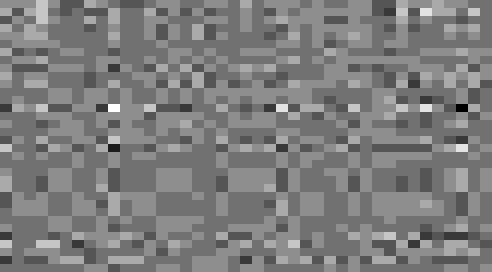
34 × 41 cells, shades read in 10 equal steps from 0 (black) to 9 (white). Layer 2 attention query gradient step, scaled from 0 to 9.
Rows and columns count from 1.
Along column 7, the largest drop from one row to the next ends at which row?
31
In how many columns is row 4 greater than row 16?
14
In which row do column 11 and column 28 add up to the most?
33
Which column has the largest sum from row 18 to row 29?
39
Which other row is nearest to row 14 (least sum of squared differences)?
18
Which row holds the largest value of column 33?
30
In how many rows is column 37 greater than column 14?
11
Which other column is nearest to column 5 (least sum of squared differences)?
20
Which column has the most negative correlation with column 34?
6
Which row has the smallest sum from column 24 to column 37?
19
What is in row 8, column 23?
4
